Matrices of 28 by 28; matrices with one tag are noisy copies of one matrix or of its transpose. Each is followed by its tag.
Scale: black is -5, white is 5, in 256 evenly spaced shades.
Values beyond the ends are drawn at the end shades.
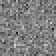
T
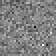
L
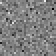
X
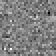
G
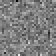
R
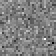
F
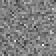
L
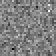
G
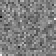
R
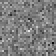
F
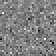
F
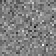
L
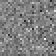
F
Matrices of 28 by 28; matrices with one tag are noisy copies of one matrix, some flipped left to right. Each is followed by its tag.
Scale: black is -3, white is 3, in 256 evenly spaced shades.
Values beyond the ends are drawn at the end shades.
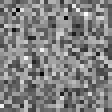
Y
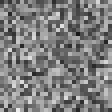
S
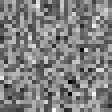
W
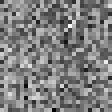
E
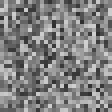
S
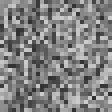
S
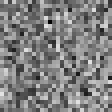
S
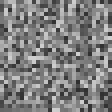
W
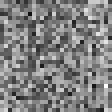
E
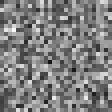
W
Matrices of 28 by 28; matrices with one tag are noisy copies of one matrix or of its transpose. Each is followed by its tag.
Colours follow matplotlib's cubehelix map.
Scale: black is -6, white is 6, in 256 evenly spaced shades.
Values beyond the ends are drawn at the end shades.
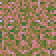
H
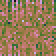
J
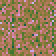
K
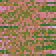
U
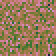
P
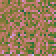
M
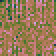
J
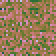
H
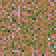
K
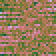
J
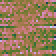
U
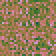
H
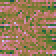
U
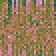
J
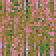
U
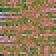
J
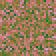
P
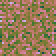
H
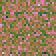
K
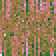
U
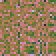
M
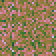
K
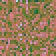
H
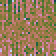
J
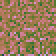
M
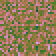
P
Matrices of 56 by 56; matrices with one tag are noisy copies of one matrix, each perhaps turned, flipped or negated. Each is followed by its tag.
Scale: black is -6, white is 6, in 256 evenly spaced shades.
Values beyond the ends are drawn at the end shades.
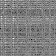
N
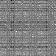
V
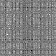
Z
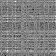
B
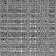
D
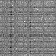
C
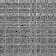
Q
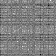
B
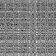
Q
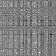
D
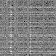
C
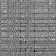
D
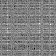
Z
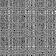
V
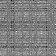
V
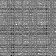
V
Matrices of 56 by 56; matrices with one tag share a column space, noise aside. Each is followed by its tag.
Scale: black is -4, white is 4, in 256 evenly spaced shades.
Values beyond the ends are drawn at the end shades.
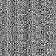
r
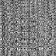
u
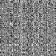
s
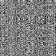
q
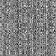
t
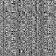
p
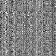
p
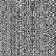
p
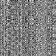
q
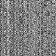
p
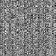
t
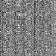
p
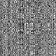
t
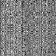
p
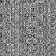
s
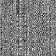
u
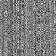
p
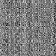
s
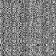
s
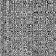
p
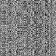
p
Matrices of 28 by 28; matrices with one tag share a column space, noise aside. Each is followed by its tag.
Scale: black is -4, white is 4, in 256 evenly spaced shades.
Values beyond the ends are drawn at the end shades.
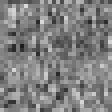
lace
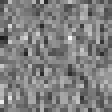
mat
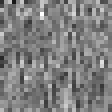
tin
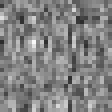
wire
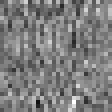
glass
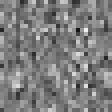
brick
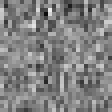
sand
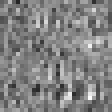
lace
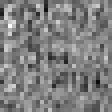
sand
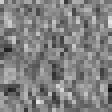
lace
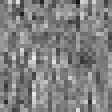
tin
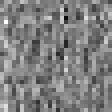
wire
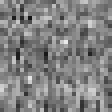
wire
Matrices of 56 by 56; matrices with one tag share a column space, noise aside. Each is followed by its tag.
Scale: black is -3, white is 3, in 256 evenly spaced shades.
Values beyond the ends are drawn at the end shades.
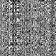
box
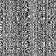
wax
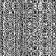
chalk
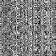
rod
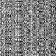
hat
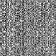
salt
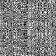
chalk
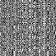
rod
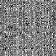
rod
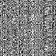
hat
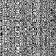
salt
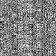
wax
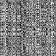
salt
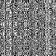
chalk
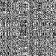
chalk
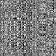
wax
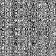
salt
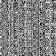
chalk
